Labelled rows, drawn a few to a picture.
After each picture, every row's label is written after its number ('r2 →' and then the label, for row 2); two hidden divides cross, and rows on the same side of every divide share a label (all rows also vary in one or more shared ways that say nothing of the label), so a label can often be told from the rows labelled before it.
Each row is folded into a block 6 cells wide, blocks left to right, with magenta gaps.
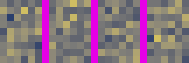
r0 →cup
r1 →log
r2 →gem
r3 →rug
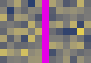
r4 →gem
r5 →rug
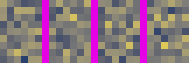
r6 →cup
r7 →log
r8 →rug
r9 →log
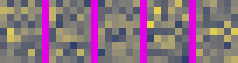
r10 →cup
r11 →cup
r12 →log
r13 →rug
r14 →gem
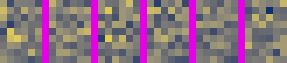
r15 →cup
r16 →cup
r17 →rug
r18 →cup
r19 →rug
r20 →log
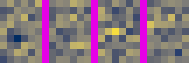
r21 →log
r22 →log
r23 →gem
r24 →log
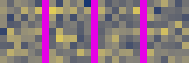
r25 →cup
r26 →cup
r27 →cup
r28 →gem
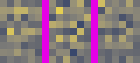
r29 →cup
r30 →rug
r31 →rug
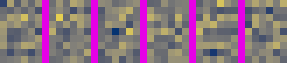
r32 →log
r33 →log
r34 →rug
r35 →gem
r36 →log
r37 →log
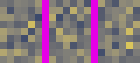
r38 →gem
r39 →cup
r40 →rug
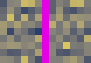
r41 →log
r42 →log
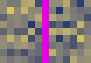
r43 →rug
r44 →gem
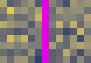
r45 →rug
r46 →rug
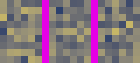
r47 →cup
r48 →gem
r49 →gem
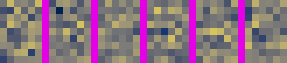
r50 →log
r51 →gem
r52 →log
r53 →rug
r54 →gem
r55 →log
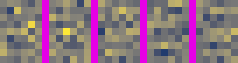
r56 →gem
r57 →gem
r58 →cup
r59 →log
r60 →cup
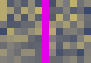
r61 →cup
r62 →log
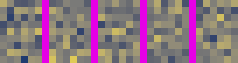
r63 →cup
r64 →gem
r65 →gem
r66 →rug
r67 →log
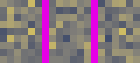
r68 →rug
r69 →log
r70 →gem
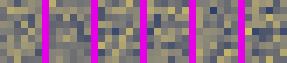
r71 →rug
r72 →cup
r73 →rug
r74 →cup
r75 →gem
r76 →log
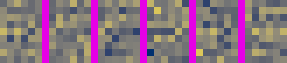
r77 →gem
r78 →log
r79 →log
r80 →rug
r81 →gem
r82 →cup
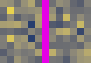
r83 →rug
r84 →gem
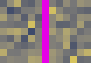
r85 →gem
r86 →gem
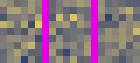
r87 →rug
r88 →log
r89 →cup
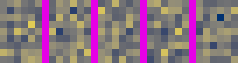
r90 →gem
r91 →log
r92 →gem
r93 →rug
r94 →cup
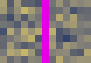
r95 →cup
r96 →log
